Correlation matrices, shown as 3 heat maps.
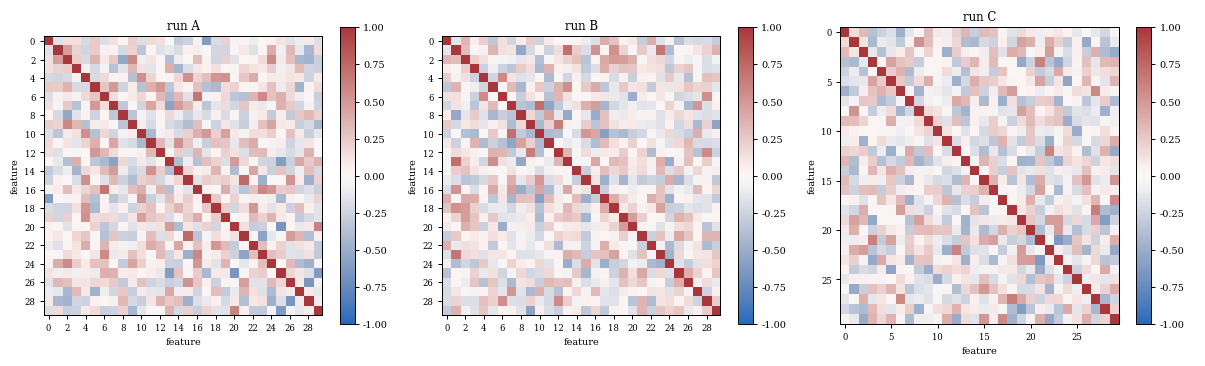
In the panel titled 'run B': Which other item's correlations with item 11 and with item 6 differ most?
4
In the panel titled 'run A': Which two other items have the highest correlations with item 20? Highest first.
29, 13
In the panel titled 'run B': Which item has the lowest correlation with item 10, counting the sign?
17
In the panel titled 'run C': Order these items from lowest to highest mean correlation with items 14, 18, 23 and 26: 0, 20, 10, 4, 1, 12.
1, 12, 0, 10, 20, 4
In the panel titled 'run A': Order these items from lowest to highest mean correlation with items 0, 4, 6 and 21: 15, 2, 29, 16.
29, 2, 16, 15
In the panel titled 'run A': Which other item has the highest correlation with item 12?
5
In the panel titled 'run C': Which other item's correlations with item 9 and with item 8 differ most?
12
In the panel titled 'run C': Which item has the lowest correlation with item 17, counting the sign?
7
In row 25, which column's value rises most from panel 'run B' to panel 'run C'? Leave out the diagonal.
15
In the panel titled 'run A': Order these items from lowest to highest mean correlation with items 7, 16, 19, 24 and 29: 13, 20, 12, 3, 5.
13, 3, 20, 12, 5
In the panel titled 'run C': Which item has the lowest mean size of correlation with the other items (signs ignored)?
10
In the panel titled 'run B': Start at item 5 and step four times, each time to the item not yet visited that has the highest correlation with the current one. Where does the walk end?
18
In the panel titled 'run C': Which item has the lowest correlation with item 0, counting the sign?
6
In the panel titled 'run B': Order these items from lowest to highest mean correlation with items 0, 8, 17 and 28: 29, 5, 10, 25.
10, 5, 29, 25
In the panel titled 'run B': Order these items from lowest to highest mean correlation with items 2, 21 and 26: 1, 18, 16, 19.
16, 18, 1, 19
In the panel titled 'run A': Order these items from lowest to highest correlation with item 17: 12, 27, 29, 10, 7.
7, 12, 27, 29, 10
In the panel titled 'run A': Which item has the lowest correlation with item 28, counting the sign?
26
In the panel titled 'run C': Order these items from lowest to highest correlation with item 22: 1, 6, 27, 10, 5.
5, 10, 6, 27, 1
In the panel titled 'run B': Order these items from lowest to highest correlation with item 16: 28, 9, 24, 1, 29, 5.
9, 24, 28, 29, 5, 1
